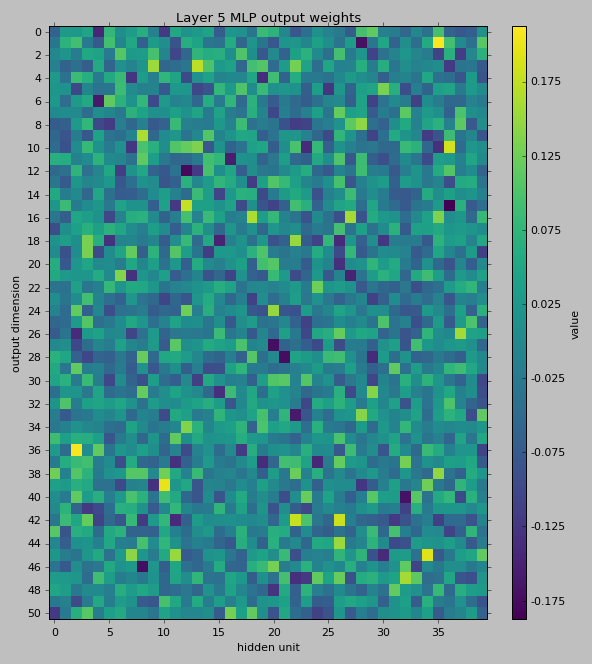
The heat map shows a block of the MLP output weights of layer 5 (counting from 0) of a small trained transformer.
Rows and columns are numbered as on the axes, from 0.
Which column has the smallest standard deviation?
25
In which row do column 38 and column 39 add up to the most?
45
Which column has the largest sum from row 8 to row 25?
3
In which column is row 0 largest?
29
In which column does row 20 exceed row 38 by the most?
19
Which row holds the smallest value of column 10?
0
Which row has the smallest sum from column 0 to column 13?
12
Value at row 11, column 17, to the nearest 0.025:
0.025
